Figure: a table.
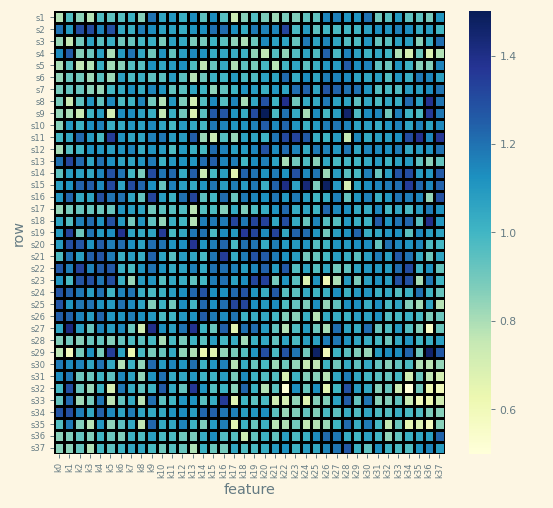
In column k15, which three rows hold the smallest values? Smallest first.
s29, s11, s7
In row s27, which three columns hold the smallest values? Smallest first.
k36, k17, k8
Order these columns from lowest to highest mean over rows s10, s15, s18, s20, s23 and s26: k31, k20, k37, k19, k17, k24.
k24, k37, k31, k17, k20, k19
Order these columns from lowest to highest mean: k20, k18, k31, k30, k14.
k14, k31, k18, k30, k20
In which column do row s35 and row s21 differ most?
k34
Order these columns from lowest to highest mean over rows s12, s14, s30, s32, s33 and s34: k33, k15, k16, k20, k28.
k33, k20, k15, k28, k16
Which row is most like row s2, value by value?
s22
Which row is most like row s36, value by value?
s28
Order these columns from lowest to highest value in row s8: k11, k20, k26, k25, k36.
k25, k11, k26, k20, k36
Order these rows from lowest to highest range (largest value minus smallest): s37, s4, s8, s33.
s37, s4, s8, s33
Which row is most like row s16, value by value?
s20
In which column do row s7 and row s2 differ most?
k3
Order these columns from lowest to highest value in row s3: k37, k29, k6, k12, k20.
k6, k29, k12, k20, k37
